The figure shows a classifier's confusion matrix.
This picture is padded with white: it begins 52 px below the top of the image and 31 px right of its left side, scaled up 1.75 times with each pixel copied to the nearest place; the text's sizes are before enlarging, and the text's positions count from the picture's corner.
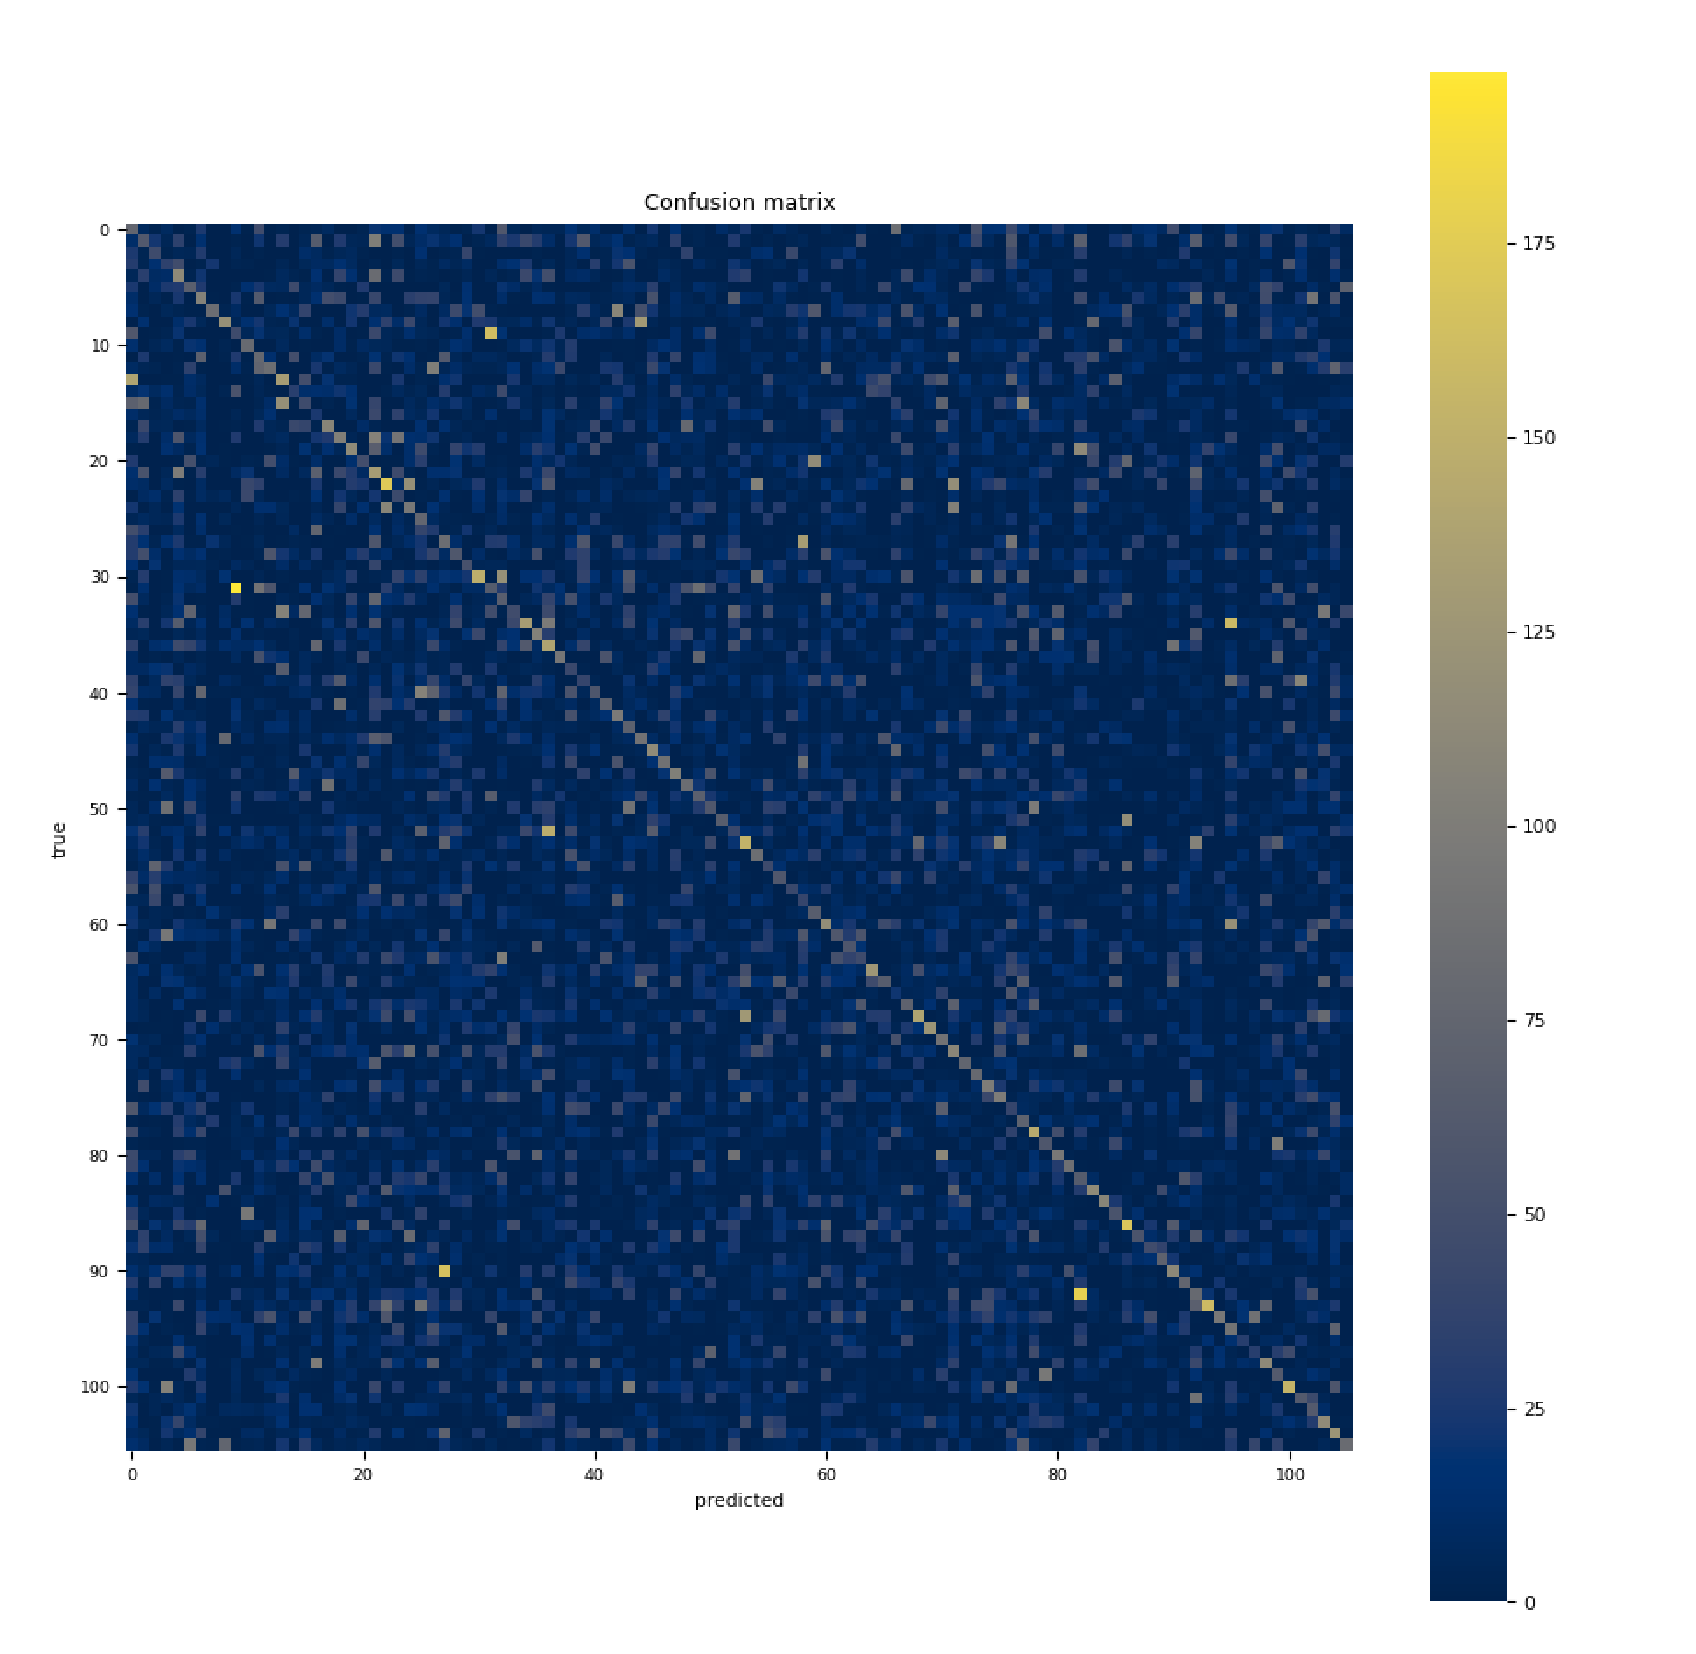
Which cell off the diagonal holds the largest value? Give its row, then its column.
31, 9
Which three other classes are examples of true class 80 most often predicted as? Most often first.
70, 52, 35
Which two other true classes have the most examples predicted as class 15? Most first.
33, 55
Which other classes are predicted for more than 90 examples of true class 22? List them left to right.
24, 54, 71
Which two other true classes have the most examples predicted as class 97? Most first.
94, 105
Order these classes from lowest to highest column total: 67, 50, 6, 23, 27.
50, 67, 23, 27, 6
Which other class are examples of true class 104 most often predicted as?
27
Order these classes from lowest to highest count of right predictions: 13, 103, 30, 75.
75, 103, 13, 30
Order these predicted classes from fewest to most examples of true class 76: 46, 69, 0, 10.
69, 10, 46, 0
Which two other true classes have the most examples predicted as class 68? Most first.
53, 64
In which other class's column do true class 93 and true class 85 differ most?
10
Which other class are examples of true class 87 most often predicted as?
24
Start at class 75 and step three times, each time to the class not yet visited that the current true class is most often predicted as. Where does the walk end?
82
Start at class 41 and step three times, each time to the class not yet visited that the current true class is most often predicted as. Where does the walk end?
4
